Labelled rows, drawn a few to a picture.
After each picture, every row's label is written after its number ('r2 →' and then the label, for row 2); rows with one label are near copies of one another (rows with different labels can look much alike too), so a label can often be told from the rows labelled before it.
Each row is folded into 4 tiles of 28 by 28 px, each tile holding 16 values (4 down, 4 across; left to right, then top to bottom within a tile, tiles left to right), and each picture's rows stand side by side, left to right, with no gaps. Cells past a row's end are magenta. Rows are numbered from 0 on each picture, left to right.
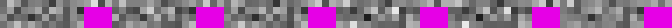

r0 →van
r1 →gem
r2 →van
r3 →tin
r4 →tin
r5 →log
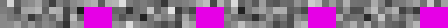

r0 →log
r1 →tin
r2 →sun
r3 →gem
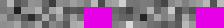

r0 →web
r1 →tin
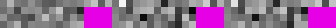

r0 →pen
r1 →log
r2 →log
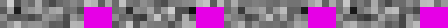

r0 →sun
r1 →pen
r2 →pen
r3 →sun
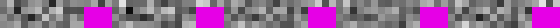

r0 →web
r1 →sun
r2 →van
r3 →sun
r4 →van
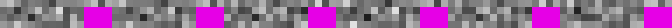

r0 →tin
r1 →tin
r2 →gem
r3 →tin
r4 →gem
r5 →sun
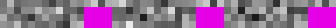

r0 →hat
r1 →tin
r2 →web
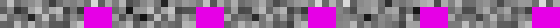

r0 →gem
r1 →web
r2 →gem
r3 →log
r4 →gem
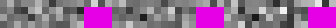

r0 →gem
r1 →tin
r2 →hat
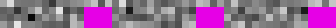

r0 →tin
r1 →sun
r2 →pen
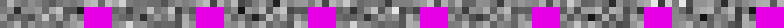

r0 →pen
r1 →tin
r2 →web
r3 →tin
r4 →web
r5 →van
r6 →log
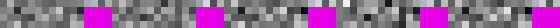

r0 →pen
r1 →van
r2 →pen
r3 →log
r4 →pen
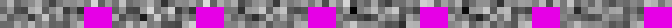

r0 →gem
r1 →gem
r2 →web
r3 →sun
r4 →web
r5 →sun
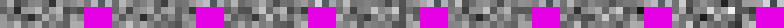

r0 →web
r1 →van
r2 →gem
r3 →hat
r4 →web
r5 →pen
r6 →hat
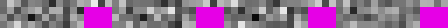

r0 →van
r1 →hat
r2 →tin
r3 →sun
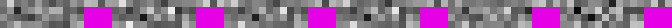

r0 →sun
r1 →tin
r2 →tin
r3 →tin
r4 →pen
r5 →web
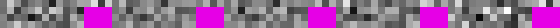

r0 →van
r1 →web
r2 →web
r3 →sun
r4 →hat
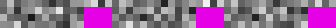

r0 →hat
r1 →van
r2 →gem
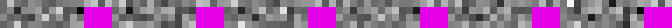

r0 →pen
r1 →sun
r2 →tin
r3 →pen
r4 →web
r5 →log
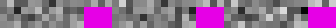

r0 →web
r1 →log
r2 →pen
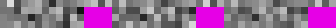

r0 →log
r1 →gem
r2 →gem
